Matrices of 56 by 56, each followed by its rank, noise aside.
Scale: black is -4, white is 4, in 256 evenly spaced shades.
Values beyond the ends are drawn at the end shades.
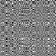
three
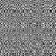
three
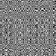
four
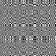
two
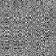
five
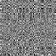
four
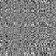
five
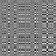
one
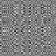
three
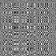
two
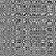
three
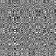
four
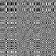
one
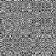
five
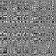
three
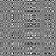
two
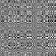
two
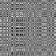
one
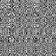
four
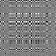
one
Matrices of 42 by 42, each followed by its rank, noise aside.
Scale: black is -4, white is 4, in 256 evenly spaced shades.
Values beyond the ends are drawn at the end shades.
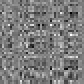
four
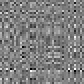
three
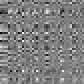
three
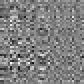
four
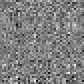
six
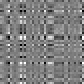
one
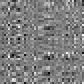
four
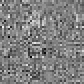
six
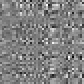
four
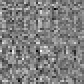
six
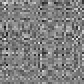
four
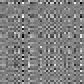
two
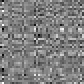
four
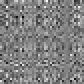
four
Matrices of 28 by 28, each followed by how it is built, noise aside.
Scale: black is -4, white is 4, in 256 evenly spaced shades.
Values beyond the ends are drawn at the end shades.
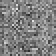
blocks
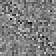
banded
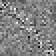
banded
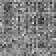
blocks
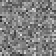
noise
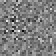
low rank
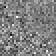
lower triangular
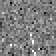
sparse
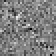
banded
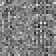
blocks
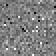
sparse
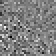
lower triangular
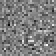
low rank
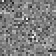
block diagonal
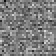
blocks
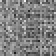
blocks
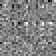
low rank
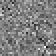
block diagonal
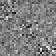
block diagonal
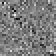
banded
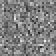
blocks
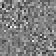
block diagonal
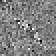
banded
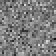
noise
